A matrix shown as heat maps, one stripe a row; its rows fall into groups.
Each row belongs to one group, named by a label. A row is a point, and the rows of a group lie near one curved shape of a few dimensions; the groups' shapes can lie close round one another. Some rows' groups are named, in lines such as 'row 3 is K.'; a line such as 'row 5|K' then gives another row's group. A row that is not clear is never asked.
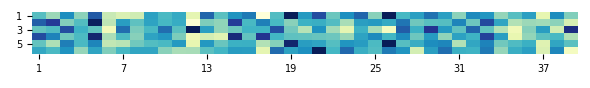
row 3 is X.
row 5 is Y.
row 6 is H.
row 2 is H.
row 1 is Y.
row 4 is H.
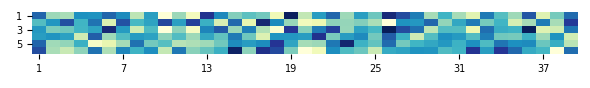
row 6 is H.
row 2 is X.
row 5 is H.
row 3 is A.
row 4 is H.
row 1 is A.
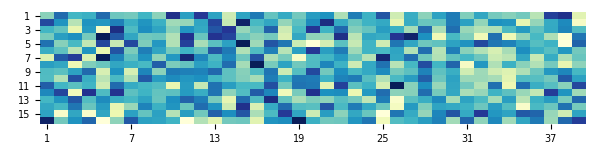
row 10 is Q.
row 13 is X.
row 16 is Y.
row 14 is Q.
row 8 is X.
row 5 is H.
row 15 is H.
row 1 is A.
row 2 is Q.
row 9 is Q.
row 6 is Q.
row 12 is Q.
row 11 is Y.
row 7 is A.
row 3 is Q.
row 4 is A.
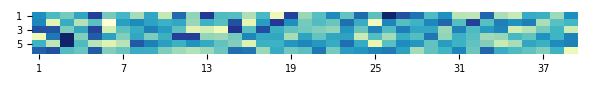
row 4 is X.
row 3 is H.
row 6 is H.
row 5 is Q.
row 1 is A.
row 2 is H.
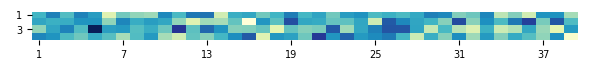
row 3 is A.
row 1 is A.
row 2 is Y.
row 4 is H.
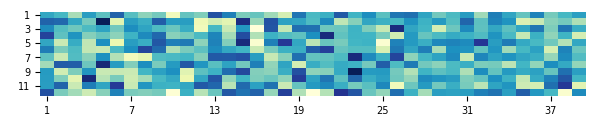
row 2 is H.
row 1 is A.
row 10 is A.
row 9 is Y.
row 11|Q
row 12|H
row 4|Q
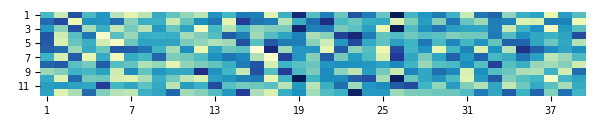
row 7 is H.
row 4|Y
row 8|H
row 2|Q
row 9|X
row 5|H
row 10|Y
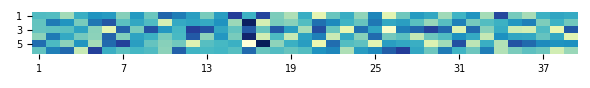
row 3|X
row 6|A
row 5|Y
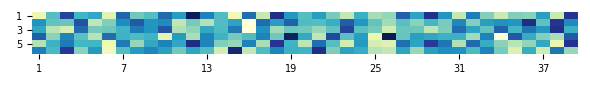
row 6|Q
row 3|Y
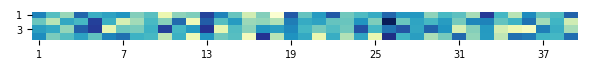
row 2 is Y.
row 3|A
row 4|Y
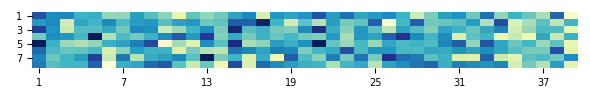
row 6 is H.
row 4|A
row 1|H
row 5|Q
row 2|X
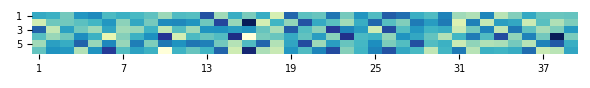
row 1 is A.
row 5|Q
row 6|A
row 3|Y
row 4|Y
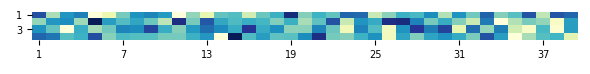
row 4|Q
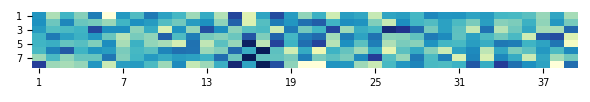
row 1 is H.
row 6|X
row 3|A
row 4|A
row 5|A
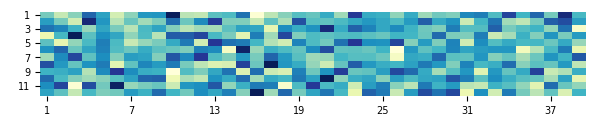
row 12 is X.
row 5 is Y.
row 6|Q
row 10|Q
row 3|H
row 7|X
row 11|Q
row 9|A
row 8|H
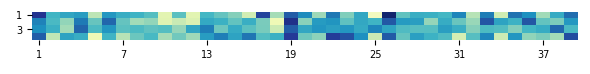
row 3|A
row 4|Y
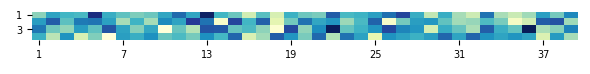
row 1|A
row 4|H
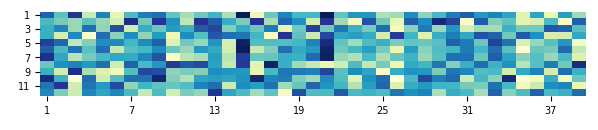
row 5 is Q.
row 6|Q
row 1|Q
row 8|X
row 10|X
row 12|A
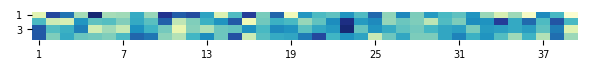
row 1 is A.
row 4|Q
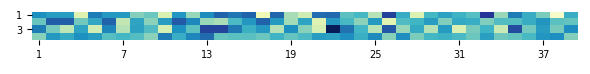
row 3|Y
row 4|A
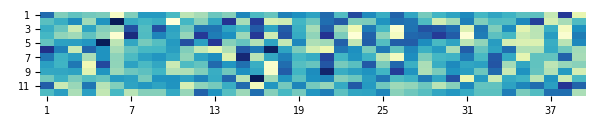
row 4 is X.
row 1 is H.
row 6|H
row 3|X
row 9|H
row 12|A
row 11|Y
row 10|X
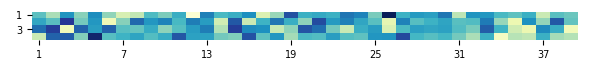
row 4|A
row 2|Q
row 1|Y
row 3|Q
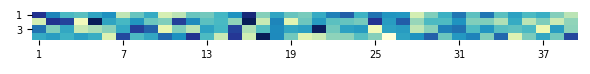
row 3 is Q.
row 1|H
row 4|X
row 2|A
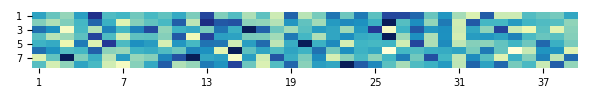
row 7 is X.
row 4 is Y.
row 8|Y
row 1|A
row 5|Q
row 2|Y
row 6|Q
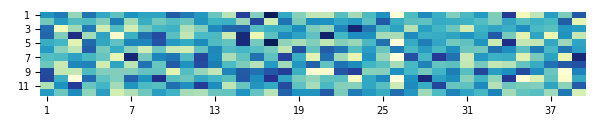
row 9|H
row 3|Y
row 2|A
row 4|Q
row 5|X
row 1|X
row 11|X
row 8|Q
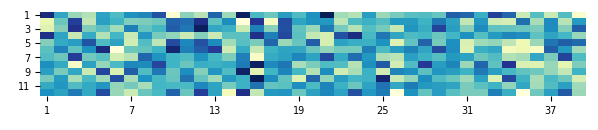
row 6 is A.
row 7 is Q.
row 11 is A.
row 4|H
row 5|Q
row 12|Q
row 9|H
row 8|X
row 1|Q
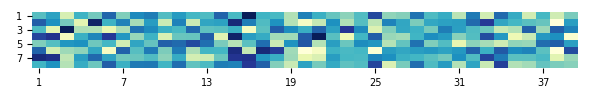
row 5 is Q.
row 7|H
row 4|Q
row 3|Q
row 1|X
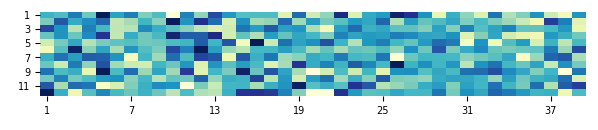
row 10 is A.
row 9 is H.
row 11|Y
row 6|X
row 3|H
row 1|A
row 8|Y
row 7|Q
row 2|A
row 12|H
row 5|X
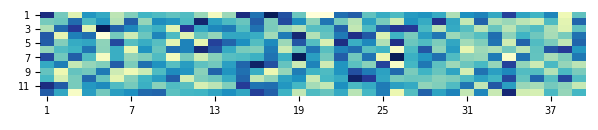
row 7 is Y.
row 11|H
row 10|Y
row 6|Q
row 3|A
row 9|Y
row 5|Y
